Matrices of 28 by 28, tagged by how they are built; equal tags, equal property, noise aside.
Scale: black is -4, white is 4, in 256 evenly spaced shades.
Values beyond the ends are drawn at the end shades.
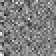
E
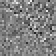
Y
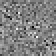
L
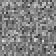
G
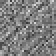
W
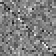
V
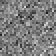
W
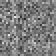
E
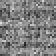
G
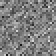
W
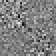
L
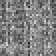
G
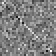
V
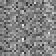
E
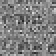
G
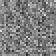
G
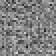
G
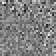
Y
